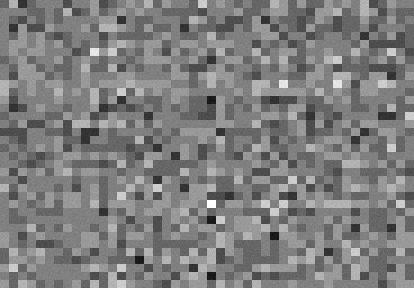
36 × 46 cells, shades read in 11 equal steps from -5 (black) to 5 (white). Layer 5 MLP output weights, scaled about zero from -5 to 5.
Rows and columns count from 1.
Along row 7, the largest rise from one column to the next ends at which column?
11
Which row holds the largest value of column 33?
23
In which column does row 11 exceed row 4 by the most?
38
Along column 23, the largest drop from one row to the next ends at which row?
2
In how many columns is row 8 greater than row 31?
20
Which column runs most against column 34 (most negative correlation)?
13
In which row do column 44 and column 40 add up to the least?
29
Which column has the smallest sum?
12
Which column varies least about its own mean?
6
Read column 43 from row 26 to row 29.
1 -1 -1 -1
